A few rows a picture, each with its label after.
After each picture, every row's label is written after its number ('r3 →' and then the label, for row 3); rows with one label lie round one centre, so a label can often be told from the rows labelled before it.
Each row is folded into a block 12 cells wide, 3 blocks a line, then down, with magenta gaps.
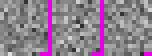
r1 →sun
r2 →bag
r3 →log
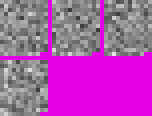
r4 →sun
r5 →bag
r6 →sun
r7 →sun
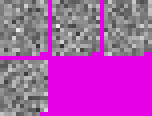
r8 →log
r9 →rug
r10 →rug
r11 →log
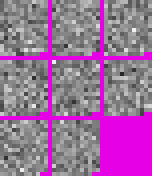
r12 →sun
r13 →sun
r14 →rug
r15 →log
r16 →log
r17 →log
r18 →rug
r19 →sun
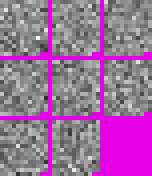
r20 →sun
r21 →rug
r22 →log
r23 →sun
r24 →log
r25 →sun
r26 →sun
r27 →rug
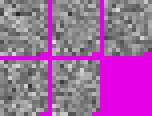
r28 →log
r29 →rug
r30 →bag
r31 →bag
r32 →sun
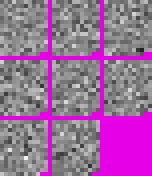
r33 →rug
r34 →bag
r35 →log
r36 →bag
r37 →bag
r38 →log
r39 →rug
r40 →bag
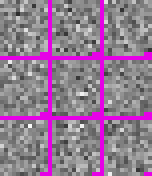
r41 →log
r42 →bag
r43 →bag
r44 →sun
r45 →bag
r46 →log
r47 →log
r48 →log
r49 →log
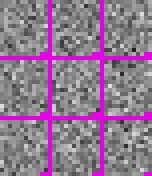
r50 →rug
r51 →sun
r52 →rug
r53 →sun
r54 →sun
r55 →rug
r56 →bag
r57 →sun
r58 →sun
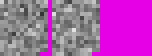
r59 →bag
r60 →sun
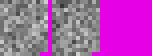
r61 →rug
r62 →log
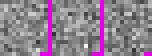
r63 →sun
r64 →log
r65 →rug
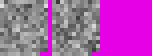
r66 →bag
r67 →bag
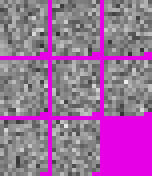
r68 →bag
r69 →bag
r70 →log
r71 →bag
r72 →sun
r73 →sun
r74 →log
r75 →sun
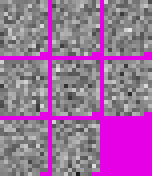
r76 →log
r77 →rug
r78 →log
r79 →log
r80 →sun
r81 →rug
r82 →bag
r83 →log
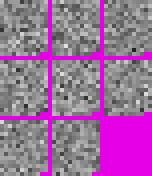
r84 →bag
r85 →bag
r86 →rug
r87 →bag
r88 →rug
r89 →log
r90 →rug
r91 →sun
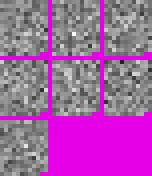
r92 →bag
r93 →log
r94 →log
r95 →log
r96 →sun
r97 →sun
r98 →bag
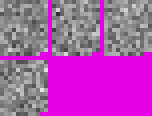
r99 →log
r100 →sun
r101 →log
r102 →log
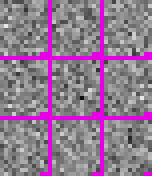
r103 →sun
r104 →log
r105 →rug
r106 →log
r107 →bag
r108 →rug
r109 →sun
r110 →bag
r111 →bag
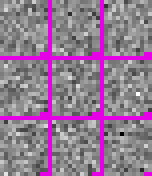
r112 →sun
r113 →log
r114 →log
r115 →bag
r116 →bag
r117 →bag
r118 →bag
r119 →log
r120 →log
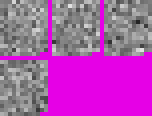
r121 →bag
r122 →sun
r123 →sun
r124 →log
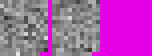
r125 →bag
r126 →log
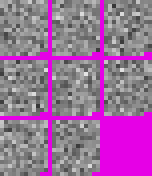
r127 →bag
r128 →sun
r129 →sun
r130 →log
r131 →sun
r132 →log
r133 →bag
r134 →rug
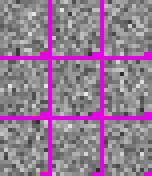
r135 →sun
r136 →log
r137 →bag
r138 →rug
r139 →bag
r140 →log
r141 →rug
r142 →bag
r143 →rug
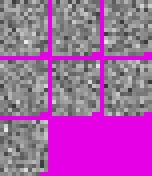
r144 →sun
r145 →sun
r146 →rug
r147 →rug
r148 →rug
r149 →rug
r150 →rug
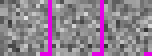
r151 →rug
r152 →rug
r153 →rug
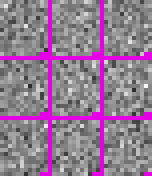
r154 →bag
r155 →sun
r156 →rug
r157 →bag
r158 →log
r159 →log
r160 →bag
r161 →log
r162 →log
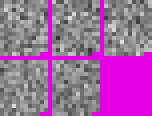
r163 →sun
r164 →log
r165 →rug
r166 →bag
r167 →sun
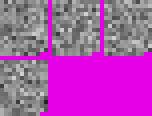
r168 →bag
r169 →rug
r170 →rug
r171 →sun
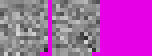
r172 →bag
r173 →sun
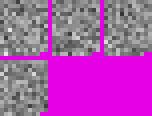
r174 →rug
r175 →log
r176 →rug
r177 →sun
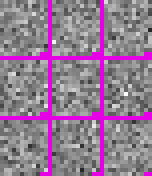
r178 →sun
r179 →log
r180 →bag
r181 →rug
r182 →sun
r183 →bag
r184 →log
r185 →bag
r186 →bag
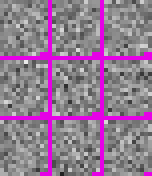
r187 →sun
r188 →sun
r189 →log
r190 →rug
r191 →sun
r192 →log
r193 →log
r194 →log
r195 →log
